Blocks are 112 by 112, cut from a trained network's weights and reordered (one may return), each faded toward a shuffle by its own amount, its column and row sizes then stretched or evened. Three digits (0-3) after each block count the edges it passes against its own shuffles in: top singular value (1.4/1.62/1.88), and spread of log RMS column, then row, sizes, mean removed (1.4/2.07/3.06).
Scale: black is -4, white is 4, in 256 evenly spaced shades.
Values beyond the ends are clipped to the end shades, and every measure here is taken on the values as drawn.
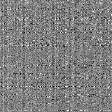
3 0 3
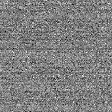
2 1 1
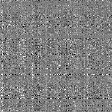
2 2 3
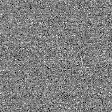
0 1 1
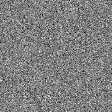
0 1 0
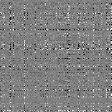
3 3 3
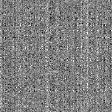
3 2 2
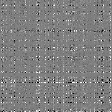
3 3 3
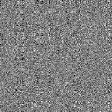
3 2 2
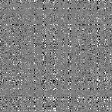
1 3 3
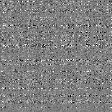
0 2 3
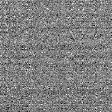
2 2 1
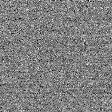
0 0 1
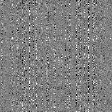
1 3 1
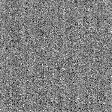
0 0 1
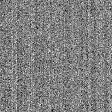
2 1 0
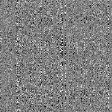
1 3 1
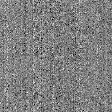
1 2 0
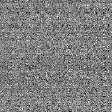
2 2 1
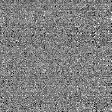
1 2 1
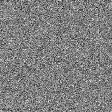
1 0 1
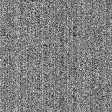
2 0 0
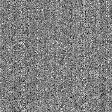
1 2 0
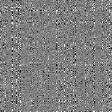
3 3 2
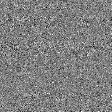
0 1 2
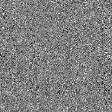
0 2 1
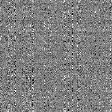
1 3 0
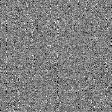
0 2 0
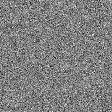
0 0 0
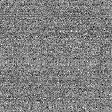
2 0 1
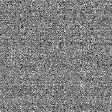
1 2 0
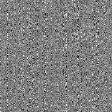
2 3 0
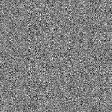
3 2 1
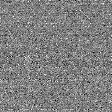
0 0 2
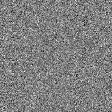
1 1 0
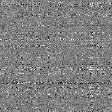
1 2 3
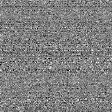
2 1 2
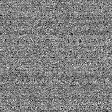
2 0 1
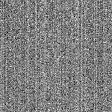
3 0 1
